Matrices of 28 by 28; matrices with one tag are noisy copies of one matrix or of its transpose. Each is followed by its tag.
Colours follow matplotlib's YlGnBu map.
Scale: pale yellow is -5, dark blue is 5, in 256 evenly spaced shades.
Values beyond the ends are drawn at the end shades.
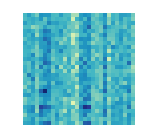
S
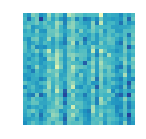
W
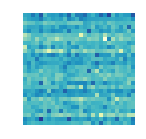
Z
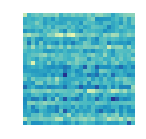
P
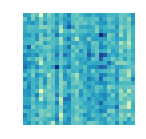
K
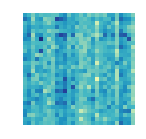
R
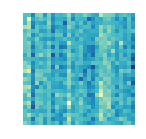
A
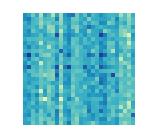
K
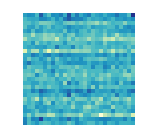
Z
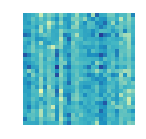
K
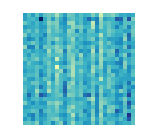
W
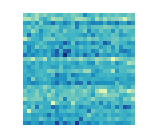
A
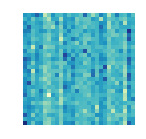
Z
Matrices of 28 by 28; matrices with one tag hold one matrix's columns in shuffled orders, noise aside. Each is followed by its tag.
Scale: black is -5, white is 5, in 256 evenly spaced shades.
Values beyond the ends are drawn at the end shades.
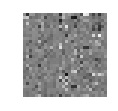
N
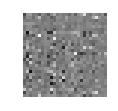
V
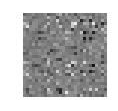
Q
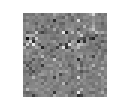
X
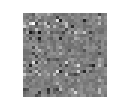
Q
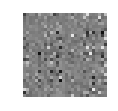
V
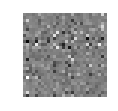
X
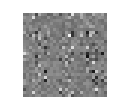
V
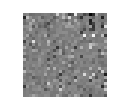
N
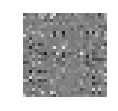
V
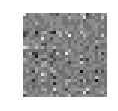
V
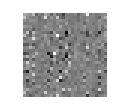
V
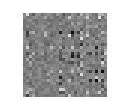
V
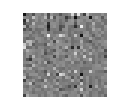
N
